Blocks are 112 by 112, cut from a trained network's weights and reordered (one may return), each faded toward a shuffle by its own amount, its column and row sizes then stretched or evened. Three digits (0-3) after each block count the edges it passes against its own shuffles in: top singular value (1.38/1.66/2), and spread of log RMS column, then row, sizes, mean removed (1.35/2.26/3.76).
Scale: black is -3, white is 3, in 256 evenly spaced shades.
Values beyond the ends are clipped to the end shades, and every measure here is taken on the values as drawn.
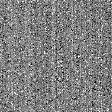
1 1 0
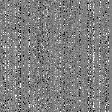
1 3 0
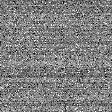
2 1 0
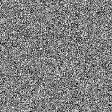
1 1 0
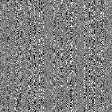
2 3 0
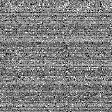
3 1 1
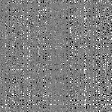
1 3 2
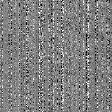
2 3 0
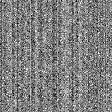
3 0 1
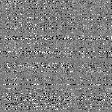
0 2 3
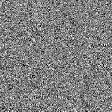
1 1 1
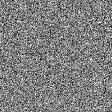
1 1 0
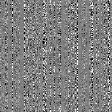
2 3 1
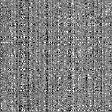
3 2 2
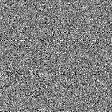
1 0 1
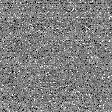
0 0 1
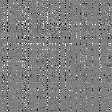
2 3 2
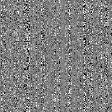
0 3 1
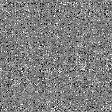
0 1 2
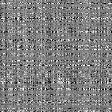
3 0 3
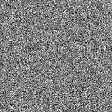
2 0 1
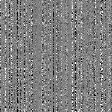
3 3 1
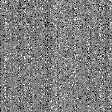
1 2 1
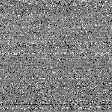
1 0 2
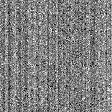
3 0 1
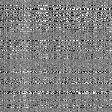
3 0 3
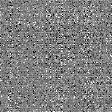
1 2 1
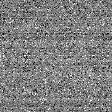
1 1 0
